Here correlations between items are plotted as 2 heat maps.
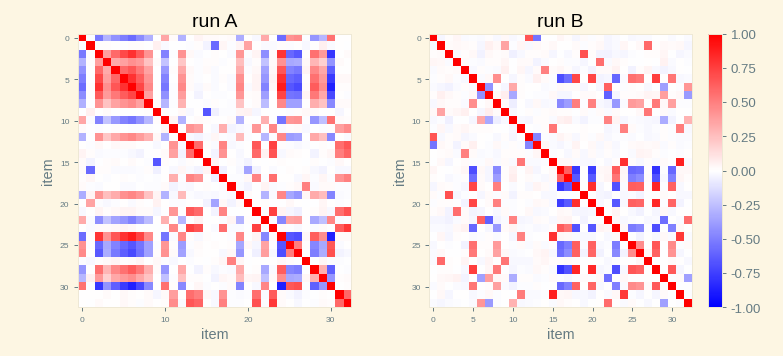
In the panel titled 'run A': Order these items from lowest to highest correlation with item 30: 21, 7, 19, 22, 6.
6, 7, 19, 21, 22
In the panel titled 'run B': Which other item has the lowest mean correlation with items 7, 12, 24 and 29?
22
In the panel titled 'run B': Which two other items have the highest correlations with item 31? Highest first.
15, 24
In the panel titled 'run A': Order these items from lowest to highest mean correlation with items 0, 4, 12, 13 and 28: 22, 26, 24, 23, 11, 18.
26, 22, 18, 11, 23, 24
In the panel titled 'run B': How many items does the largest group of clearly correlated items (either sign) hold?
11
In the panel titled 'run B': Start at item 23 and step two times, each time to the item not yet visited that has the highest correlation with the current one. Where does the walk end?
17
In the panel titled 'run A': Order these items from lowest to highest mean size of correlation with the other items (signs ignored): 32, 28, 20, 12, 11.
20, 11, 32, 12, 28
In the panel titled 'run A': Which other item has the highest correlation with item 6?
24
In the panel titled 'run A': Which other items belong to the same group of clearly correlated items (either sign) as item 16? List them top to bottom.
1, 20
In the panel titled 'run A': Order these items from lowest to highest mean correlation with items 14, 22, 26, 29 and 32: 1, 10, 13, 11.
1, 10, 11, 13
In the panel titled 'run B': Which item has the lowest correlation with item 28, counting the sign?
16
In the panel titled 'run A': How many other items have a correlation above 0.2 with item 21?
7
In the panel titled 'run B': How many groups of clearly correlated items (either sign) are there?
8
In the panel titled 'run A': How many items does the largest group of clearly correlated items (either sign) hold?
18
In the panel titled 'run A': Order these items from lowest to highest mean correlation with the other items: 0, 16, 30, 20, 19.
30, 0, 16, 20, 19
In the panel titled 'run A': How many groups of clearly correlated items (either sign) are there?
5
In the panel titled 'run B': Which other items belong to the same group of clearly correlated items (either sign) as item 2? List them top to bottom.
19
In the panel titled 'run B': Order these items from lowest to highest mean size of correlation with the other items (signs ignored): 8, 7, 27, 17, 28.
27, 7, 8, 17, 28
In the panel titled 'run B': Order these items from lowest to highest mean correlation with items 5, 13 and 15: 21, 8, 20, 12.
12, 21, 8, 20
